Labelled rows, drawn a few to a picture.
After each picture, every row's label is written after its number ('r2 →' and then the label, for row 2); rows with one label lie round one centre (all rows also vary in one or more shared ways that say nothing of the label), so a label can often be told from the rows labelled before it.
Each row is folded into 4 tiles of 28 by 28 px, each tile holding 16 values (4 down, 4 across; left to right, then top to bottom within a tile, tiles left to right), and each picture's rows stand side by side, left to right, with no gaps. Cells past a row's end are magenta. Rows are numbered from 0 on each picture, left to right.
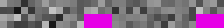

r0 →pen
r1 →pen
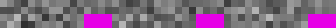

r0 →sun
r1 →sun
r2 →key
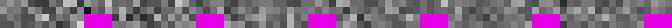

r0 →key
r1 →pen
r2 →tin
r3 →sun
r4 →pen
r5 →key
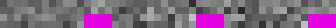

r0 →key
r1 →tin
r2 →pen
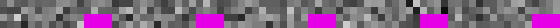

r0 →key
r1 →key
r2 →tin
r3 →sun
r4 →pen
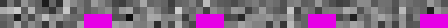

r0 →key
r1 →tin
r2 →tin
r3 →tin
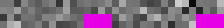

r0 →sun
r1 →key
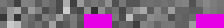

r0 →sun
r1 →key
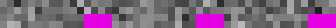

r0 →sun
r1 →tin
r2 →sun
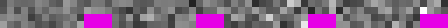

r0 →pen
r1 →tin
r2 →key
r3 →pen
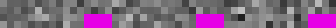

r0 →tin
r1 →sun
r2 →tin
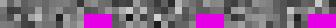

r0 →tin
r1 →key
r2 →tin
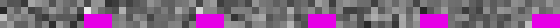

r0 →pen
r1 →pen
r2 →tin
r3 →tin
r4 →pen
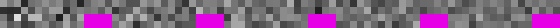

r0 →tin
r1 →sun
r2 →sun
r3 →key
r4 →sun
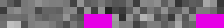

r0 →sun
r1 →tin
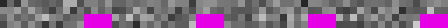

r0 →key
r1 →key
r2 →tin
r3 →key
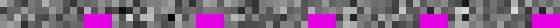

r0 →sun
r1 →tin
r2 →pen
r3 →sun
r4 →sun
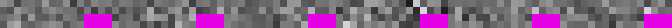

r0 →sun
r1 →tin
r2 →pen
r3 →sun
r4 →pen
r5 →pen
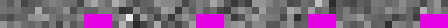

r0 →tin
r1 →sun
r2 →tin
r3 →pen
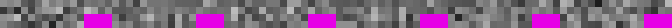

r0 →pen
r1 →tin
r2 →pen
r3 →tin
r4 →tin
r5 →sun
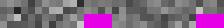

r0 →pen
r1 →pen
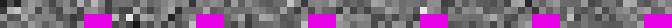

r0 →key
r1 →key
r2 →key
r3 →pen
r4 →key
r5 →pen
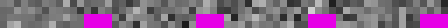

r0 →sun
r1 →key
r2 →tin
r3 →tin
